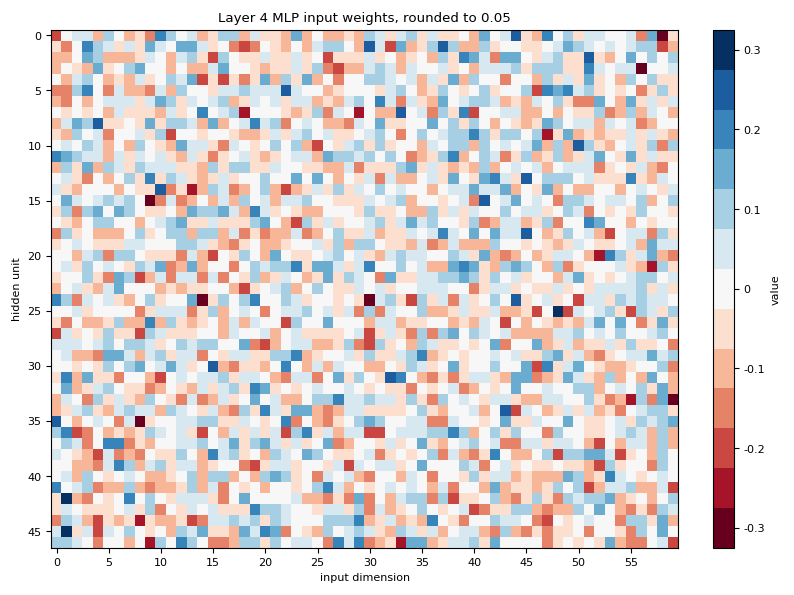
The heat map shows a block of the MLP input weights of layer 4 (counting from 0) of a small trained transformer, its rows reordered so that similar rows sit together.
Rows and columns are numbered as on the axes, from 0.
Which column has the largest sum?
1
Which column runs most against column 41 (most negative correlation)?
58
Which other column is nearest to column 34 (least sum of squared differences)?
21
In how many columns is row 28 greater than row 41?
30
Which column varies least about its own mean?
28
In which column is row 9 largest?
40
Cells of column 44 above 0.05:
11
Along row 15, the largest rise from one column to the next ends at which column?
41
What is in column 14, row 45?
0.15
